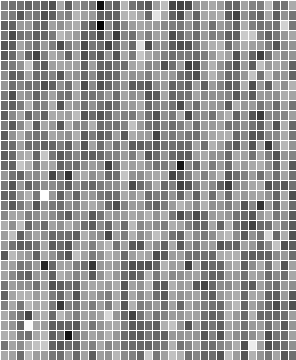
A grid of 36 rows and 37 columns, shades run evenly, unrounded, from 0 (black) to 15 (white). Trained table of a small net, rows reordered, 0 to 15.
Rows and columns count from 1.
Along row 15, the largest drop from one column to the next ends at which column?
34
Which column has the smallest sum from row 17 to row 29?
37
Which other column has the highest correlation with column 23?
29
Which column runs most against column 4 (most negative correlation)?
8
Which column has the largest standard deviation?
6
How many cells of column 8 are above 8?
13
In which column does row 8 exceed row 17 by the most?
23
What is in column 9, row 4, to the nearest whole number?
10
